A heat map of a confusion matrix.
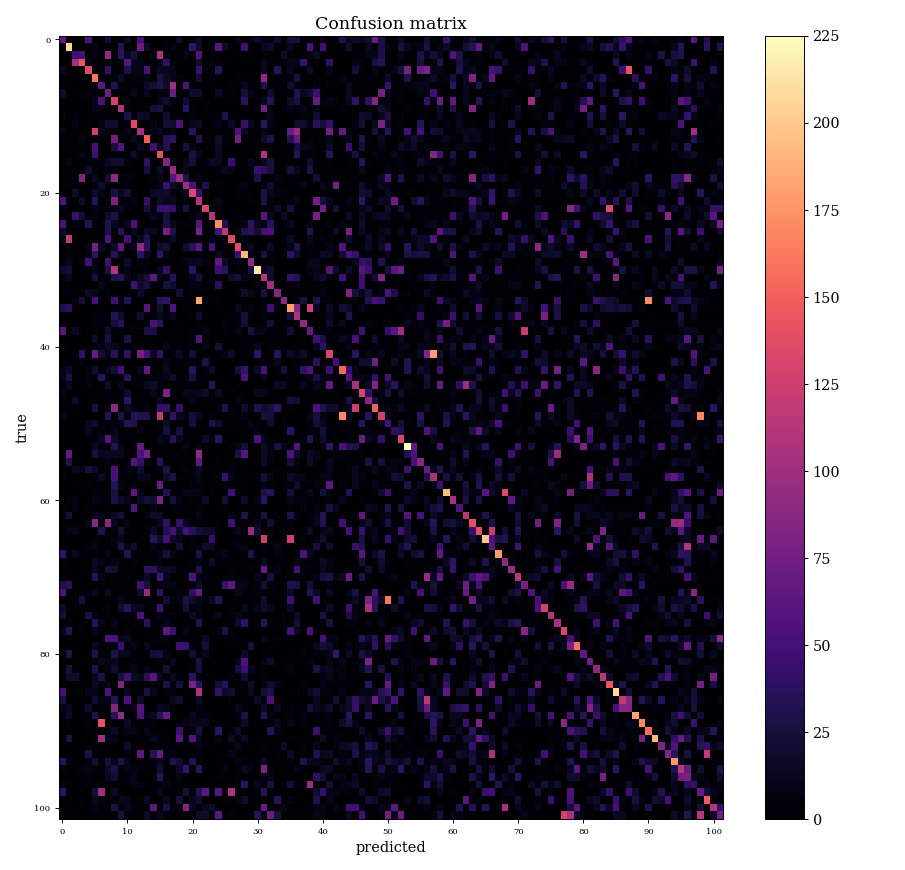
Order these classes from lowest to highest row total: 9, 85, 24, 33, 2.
33, 9, 2, 24, 85
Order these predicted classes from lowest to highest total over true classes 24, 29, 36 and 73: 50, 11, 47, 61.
61, 11, 47, 50
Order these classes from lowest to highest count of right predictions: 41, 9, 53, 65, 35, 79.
9, 41, 79, 35, 65, 53
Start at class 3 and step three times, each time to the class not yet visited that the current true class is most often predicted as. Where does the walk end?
31
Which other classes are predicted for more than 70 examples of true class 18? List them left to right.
3, 8, 63, 96
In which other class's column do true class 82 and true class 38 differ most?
71
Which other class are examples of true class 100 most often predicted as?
68
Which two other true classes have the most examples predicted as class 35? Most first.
65, 12
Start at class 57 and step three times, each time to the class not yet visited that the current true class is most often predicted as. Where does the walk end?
94
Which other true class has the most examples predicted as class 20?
84
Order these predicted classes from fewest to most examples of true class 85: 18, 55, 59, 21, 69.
18, 69, 55, 59, 21
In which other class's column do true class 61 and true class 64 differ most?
66
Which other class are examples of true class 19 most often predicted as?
42
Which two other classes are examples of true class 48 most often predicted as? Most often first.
45, 8
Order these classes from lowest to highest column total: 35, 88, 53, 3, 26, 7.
3, 26, 88, 53, 7, 35
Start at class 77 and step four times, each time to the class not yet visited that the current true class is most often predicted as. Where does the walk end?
98
